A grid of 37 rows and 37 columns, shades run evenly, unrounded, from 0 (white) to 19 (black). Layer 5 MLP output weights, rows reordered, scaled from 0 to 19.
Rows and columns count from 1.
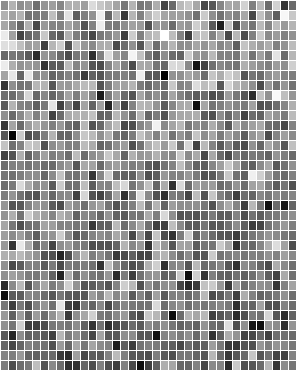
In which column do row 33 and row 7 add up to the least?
1
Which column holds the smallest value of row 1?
12
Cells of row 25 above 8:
22
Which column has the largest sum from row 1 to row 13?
16
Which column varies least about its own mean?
28
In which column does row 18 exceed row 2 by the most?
36
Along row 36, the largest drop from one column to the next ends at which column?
10
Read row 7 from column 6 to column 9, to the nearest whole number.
15 12 12 5
